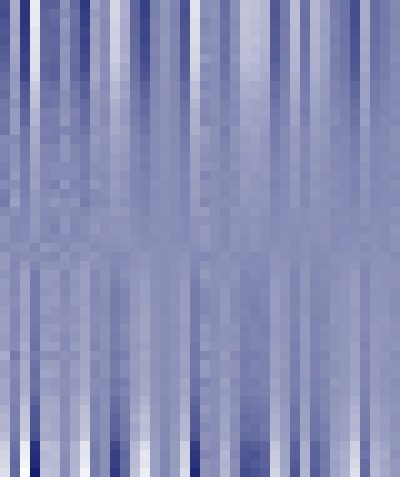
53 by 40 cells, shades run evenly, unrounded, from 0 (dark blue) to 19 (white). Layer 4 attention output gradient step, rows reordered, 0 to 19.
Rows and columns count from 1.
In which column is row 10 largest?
4
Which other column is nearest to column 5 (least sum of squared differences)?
6
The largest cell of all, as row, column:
53, 3
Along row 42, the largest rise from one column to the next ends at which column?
5
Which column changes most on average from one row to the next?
21
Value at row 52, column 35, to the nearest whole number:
12
